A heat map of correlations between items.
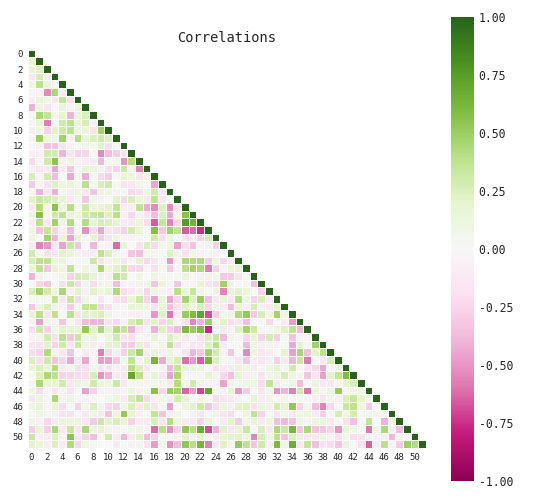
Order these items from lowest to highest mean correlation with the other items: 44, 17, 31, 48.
44, 48, 17, 31
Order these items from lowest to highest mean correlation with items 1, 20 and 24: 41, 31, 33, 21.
41, 33, 31, 21
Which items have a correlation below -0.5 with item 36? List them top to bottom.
23, 40, 44
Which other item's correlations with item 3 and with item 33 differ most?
5
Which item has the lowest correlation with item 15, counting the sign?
14
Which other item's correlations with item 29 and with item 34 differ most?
51
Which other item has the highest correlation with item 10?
9
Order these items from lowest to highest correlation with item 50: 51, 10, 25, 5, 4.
4, 25, 10, 51, 5
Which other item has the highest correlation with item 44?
23
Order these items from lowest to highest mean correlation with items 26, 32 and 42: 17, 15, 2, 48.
48, 15, 17, 2
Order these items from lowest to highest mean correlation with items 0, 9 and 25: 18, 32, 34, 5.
32, 18, 34, 5
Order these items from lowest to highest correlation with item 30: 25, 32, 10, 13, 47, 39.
47, 39, 13, 10, 32, 25
